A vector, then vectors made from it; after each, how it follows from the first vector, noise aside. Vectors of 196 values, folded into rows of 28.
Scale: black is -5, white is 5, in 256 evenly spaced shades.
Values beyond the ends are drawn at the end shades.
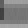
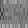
partly zeroed.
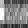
negated, scaled up.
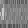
negated, partly zeroed.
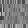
sign-scrambled.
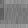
shrunk.
